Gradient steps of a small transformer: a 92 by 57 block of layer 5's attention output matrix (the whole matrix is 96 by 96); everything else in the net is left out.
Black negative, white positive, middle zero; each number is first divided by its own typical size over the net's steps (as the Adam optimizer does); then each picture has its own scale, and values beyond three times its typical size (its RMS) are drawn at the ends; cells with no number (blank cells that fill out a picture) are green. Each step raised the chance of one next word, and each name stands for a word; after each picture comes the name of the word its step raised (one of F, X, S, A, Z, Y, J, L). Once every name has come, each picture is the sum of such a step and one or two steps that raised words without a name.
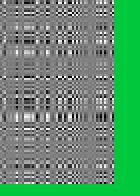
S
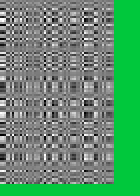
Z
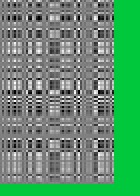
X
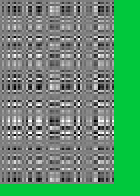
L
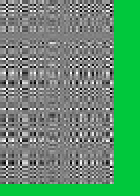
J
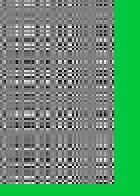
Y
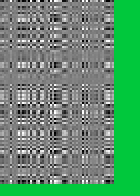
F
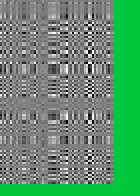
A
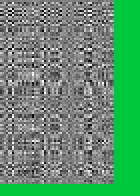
J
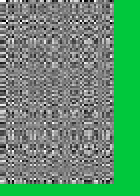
F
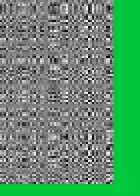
Y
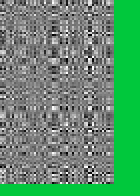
S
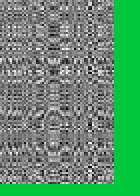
Y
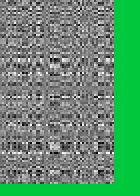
F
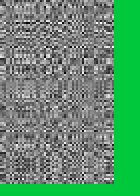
A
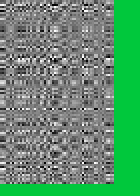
J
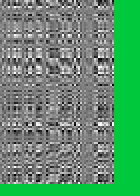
F
